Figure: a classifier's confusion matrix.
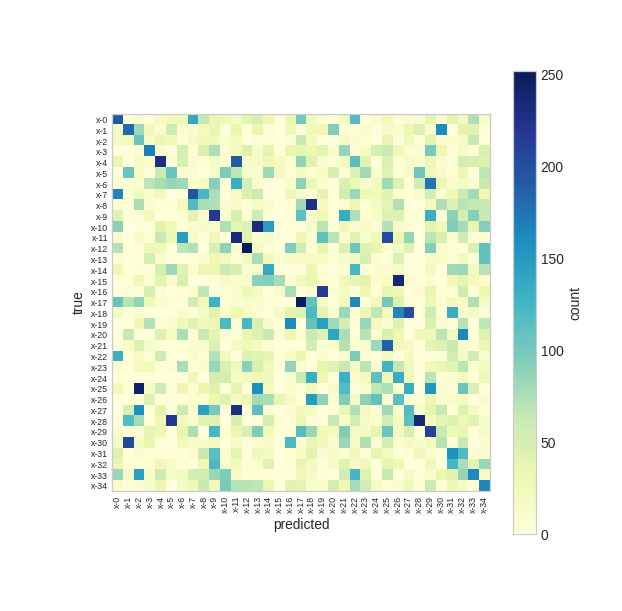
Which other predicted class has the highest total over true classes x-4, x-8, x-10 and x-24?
x-18
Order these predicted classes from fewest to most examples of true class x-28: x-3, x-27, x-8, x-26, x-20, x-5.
x-3, x-26, x-8, x-20, x-27, x-5
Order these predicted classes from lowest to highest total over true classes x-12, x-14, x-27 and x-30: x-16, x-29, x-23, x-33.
x-33, x-23, x-29, x-16
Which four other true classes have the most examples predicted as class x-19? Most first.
x-16, x-11, x-26, x-10
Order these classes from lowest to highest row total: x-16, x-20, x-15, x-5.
x-16, x-15, x-5, x-20
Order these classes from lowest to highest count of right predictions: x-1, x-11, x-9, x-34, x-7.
x-34, x-1, x-7, x-9, x-11
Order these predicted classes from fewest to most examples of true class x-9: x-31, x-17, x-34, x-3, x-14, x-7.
x-14, x-3, x-7, x-34, x-31, x-17
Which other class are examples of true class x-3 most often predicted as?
x-29
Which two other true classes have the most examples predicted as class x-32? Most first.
x-20, x-31
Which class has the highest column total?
x-9
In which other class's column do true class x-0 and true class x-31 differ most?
x-7
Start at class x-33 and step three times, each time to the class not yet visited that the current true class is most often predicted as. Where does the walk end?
x-22
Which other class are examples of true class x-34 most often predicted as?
x-10
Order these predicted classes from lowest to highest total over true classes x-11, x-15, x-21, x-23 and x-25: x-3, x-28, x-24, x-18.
x-28, x-3, x-18, x-24
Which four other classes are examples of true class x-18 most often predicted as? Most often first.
x-27, x-26, x-31, x-21
